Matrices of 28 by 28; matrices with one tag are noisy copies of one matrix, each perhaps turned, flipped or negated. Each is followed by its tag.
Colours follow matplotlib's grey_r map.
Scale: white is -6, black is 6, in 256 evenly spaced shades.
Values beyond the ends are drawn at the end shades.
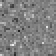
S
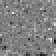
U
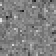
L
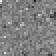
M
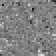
M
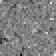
M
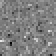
S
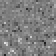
S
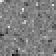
M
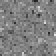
L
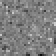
U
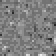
U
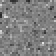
U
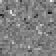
S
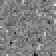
L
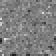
U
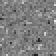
L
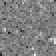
M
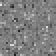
S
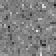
S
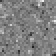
M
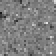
M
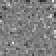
U
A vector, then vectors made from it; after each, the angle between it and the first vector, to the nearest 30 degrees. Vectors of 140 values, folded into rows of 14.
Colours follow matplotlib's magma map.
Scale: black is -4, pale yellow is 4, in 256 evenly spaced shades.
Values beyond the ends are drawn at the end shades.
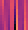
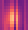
60 degrees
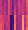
120 degrees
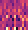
120 degrees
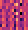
60 degrees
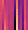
30 degrees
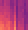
120 degrees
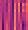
120 degrees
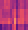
120 degrees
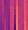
30 degrees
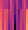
60 degrees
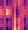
120 degrees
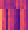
90 degrees
